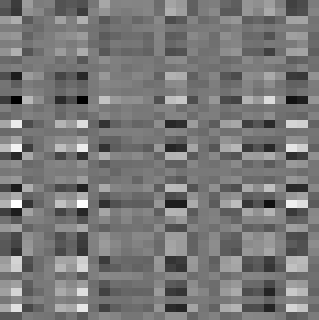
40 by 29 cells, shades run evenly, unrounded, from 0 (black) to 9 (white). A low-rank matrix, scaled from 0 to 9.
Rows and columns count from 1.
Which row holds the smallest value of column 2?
13
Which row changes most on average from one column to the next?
26
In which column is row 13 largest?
25
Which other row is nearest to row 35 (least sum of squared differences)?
8
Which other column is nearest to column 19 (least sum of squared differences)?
5
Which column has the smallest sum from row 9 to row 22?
6
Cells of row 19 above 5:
11
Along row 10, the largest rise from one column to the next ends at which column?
3
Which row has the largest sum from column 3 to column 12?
34
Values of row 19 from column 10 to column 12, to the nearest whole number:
2 3 4
